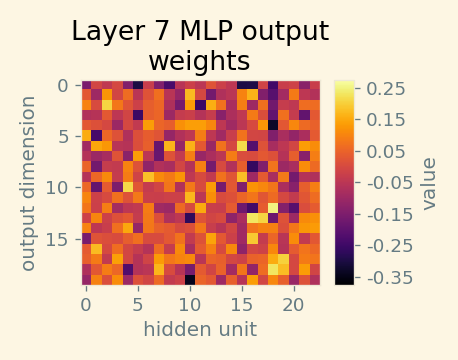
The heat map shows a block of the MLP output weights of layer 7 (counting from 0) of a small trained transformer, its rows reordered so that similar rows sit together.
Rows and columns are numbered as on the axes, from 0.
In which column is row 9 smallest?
20
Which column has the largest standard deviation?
18
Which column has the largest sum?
22
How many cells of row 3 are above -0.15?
20
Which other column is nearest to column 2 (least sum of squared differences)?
6
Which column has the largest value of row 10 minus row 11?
4
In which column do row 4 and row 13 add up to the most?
17
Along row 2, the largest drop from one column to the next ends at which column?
11
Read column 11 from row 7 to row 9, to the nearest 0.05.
-0.1 0.1 0
